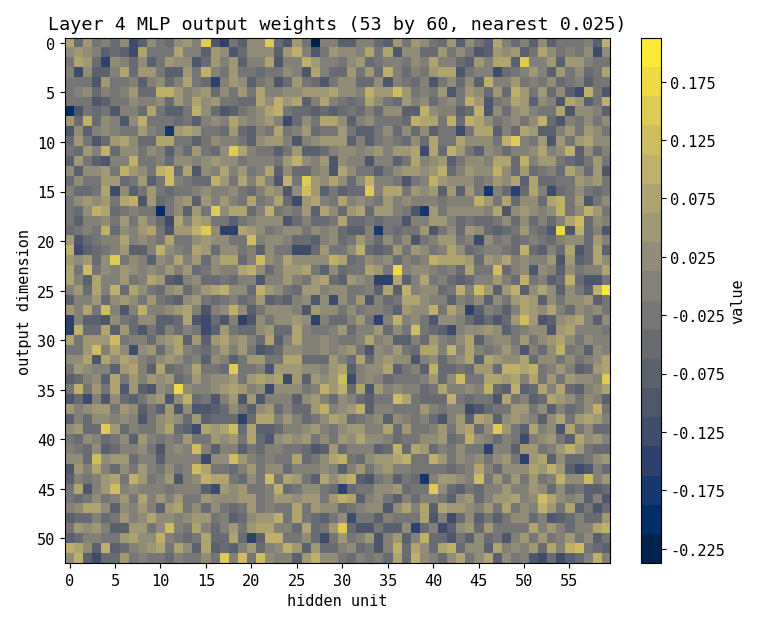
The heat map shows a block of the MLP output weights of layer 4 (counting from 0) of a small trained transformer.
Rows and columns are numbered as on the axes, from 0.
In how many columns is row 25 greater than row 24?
36
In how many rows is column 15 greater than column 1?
25
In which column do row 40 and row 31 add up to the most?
44
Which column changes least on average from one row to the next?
13
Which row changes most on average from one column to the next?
0
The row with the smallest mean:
28
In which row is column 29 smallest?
26
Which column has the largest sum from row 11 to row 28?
50
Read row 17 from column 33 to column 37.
-0.05 0.05 0.05 0 -0.025
